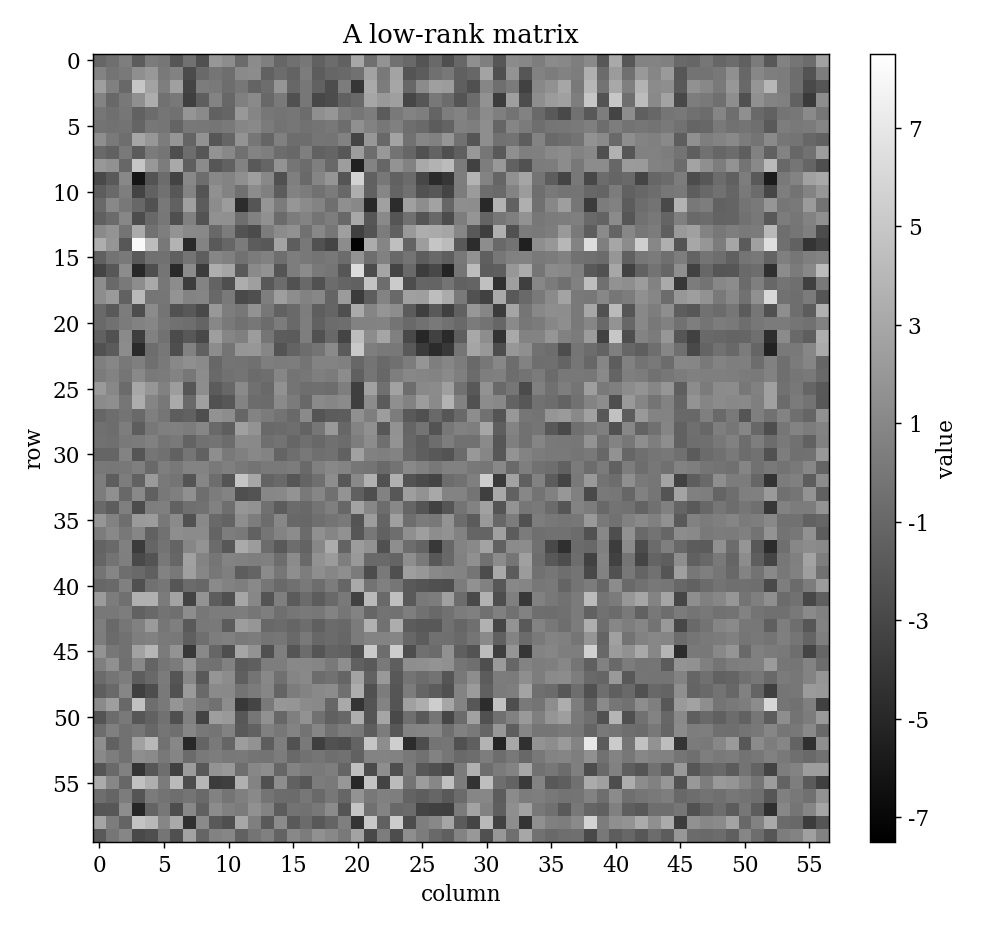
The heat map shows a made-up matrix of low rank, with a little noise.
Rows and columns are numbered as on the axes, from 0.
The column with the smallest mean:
31
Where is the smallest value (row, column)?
14, 20
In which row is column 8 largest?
55
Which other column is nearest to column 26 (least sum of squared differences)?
52
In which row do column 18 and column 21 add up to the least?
11
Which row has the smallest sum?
9
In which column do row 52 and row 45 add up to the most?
38
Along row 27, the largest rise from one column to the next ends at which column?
40
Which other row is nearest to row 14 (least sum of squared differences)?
2
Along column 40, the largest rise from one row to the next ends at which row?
27
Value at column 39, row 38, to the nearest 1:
1
